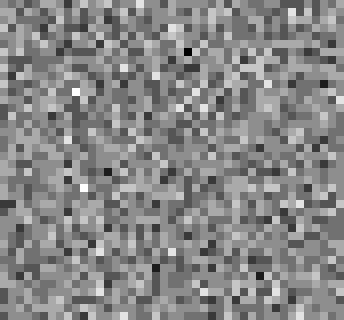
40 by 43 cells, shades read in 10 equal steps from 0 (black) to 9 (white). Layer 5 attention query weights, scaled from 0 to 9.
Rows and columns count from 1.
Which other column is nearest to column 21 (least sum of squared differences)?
5
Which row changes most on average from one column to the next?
2
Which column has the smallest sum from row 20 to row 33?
14
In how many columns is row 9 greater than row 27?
17
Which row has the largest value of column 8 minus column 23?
38
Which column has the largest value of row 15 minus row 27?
9
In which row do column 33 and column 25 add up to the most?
12
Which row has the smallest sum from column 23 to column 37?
33
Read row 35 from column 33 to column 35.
1 7 4
